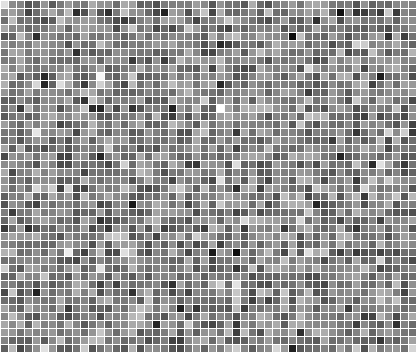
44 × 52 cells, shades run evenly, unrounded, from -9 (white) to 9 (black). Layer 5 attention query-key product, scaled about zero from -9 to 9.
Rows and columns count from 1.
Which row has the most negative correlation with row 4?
26
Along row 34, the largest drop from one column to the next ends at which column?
13
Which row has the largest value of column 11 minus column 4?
11
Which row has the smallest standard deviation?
12
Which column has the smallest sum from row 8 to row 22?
28
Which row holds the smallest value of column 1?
1
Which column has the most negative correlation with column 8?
6
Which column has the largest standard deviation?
30
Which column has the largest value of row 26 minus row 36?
50
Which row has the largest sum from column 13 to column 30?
29
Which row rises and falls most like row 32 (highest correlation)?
2
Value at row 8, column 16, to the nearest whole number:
-1
